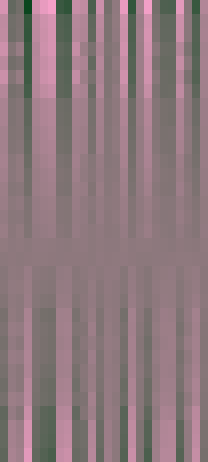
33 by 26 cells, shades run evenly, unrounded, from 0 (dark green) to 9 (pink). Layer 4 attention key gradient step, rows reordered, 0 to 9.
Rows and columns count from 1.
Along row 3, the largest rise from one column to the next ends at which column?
5
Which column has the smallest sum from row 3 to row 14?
4
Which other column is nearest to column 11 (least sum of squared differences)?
26
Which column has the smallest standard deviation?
15
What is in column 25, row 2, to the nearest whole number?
3
